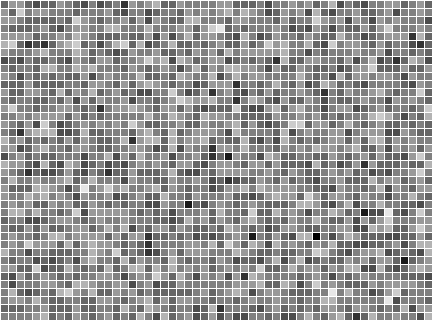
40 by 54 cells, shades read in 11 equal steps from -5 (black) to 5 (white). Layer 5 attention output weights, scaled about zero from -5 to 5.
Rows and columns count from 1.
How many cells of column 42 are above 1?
6
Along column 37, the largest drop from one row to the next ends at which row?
17
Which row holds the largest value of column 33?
34
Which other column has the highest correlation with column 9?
2
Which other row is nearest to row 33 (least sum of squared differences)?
11
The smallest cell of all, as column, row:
40, 30
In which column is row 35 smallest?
31
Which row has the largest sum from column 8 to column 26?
24
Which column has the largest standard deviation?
49
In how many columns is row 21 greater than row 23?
19
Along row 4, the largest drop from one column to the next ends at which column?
29
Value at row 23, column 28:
-1
